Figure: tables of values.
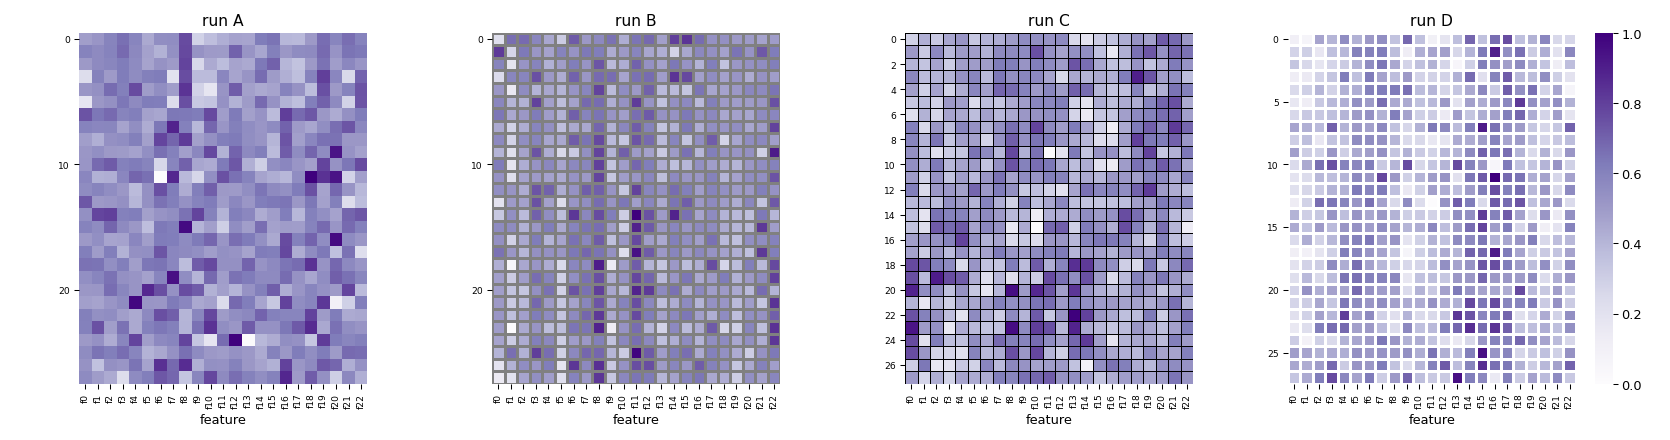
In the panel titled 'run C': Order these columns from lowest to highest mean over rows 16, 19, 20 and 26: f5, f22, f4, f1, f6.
f6, f5, f22, f1, f4
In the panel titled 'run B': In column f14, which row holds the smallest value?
1
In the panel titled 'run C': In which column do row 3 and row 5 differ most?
f18
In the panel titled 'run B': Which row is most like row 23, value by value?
18
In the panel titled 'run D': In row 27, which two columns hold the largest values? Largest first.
f13, f3
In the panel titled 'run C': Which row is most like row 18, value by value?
22
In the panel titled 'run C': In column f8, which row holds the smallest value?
15
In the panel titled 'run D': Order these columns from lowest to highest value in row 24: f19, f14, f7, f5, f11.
f14, f11, f5, f19, f7
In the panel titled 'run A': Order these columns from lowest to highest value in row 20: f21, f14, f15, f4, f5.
f4, f14, f15, f21, f5
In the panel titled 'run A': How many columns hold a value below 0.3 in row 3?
3
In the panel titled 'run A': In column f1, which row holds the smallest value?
26
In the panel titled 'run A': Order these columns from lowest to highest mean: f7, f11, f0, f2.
f11, f0, f2, f7
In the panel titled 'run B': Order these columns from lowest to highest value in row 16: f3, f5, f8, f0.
f5, f0, f3, f8
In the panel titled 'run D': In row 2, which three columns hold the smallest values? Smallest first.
f13, f21, f2
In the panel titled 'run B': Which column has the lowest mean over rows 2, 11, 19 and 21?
f1
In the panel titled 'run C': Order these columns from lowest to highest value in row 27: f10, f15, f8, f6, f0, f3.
f3, f15, f6, f0, f8, f10
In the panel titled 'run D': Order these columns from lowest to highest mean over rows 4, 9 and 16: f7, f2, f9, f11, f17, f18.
f2, f11, f9, f18, f7, f17
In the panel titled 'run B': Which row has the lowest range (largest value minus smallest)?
6
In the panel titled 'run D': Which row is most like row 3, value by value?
0
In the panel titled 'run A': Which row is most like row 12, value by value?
22
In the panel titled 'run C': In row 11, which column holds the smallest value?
f1
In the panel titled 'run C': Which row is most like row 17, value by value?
11
